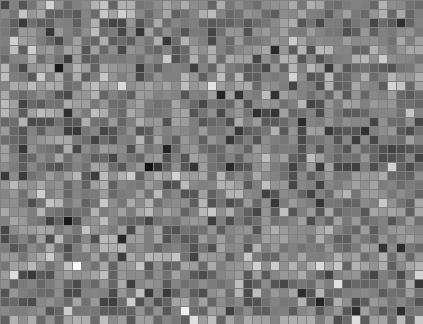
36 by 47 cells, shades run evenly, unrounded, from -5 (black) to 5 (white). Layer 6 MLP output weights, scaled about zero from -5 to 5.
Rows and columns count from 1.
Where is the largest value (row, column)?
30, 9
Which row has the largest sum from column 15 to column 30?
10
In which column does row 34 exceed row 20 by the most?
11
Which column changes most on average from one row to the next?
36
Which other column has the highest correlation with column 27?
46
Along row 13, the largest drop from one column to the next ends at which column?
8
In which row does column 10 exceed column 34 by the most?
14
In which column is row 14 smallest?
34
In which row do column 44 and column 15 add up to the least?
17
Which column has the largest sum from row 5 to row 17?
1
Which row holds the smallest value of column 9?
15
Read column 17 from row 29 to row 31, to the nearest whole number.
2 -2 -1
